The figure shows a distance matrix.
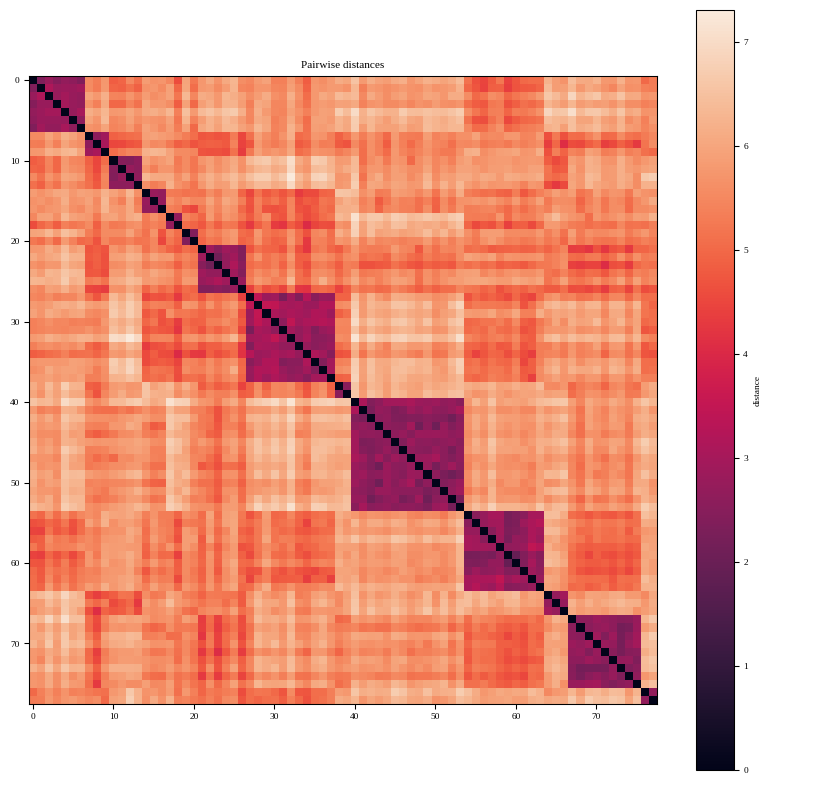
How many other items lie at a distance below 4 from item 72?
8
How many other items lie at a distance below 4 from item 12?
3
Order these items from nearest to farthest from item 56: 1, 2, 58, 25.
58, 1, 2, 25
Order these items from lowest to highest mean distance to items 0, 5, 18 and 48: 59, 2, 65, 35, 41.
2, 59, 41, 35, 65
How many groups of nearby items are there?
14
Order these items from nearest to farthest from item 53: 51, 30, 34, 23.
51, 23, 34, 30
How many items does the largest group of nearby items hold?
14
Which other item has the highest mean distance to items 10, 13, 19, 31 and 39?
40
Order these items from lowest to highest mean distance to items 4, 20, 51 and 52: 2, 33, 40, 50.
50, 40, 2, 33
